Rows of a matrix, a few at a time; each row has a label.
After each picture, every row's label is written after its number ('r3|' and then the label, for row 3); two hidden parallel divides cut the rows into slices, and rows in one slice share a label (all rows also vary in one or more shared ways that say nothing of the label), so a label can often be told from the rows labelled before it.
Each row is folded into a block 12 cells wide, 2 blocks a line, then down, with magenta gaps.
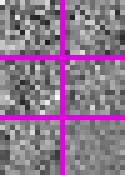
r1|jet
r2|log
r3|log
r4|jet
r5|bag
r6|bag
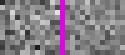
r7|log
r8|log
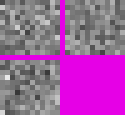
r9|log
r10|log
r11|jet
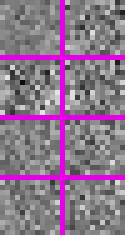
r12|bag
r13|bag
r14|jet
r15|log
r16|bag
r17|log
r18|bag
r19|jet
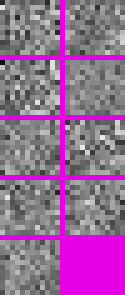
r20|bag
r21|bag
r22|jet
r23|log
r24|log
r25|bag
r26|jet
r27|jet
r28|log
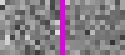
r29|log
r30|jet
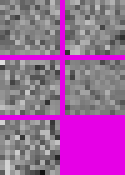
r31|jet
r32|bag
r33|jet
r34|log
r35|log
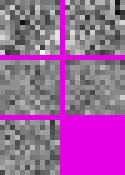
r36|bag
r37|log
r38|jet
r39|log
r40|log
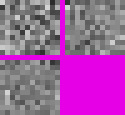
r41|bag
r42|log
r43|log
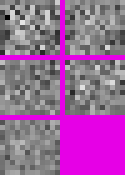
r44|log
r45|bag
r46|bag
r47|bag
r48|bag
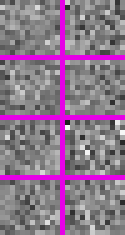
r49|log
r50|bag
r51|log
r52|jet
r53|jet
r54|bag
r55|log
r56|jet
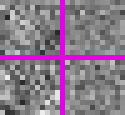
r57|log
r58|jet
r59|bag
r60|bag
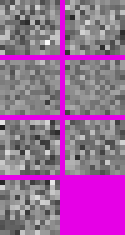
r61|log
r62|log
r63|jet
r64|bag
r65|bag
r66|log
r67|bag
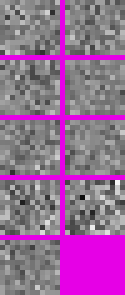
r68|log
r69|log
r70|bag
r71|bag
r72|bag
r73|bag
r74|bag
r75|jet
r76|jet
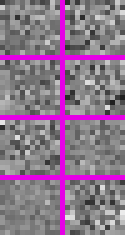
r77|log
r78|log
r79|bag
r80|jet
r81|bag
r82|jet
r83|bag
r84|log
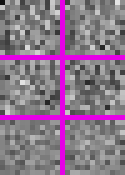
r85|jet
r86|jet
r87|bag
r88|bag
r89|log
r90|bag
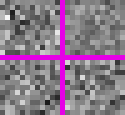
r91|jet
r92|log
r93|bag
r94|jet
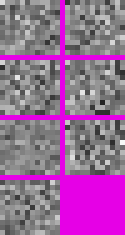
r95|jet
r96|log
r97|bag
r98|log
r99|bag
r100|log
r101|bag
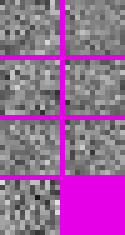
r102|bag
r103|log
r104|log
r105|log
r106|log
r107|bag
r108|log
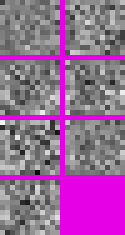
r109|bag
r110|bag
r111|bag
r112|bag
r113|jet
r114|log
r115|log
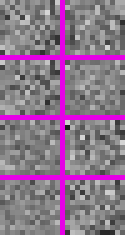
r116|log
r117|jet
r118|bag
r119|bag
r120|bag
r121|bag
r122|jet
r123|log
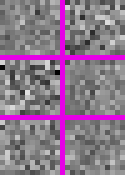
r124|jet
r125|log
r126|jet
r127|bag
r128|log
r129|bag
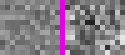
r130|bag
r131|bag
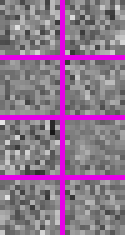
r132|jet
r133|jet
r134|jet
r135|log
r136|log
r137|bag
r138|jet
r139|bag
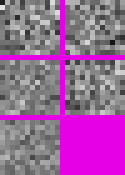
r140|bag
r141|jet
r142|jet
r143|bag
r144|log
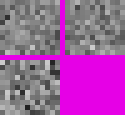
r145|bag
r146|jet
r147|log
